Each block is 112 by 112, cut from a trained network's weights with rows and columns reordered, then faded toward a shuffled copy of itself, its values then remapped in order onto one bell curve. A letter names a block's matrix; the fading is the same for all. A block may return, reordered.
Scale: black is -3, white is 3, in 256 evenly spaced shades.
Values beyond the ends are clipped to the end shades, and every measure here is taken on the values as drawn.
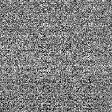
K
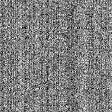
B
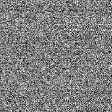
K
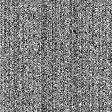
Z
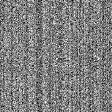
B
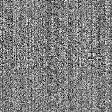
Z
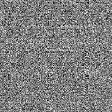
K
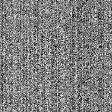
Z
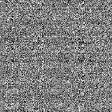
K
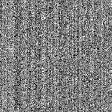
Z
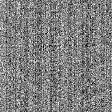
Z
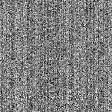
B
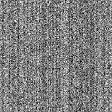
B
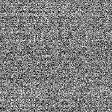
K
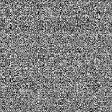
K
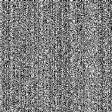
Z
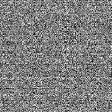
K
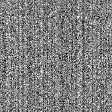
Z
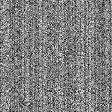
B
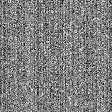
B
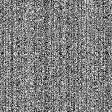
B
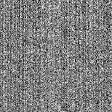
Z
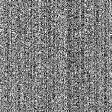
B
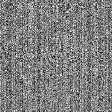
Z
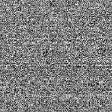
K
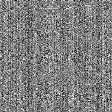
Z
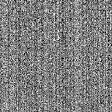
B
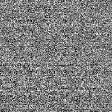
K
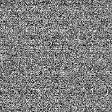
K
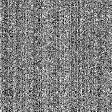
B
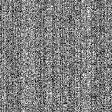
B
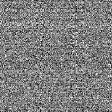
K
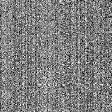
Z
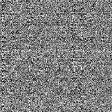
K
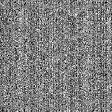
Z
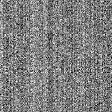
Z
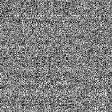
K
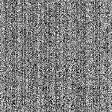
B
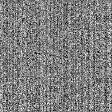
B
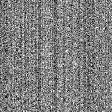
B
